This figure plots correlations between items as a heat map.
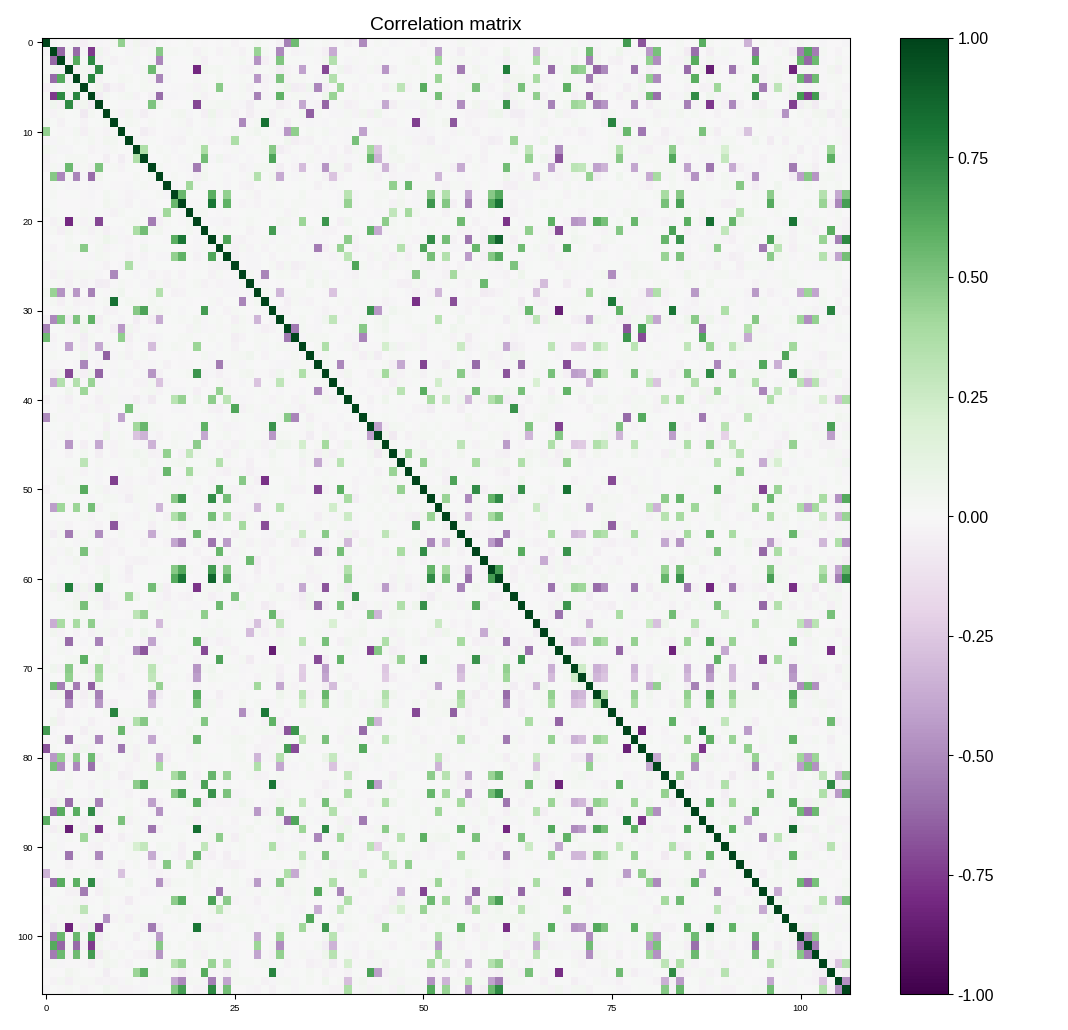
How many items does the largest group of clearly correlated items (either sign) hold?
19
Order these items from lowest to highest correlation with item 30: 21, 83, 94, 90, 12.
94, 90, 12, 21, 83
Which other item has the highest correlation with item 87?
77
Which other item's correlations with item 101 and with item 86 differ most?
6
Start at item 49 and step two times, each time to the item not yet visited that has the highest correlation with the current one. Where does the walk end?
26
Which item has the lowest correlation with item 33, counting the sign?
79
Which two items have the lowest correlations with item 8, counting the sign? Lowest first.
35, 98
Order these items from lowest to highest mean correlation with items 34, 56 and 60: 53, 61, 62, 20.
61, 62, 53, 20
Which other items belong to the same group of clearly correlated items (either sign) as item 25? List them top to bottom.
11, 41, 62
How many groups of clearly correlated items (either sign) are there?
11
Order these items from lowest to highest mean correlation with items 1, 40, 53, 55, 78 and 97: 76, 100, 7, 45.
7, 100, 76, 45
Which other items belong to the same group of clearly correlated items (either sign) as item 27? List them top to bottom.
58, 66
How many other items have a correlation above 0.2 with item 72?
5
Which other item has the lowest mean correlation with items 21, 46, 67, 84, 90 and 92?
68
